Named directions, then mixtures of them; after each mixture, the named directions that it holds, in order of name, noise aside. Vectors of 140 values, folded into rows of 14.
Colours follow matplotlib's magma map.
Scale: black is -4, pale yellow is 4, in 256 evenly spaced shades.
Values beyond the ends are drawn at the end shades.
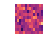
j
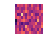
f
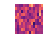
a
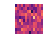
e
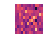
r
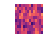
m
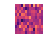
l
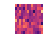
j, m.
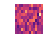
a, r.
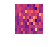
r.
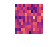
e.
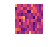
e.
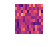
a, l, m.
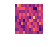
e, j, r.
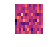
f.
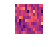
j, m.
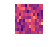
j.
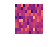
e, l.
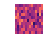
a.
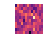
e, j.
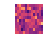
j.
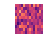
l.
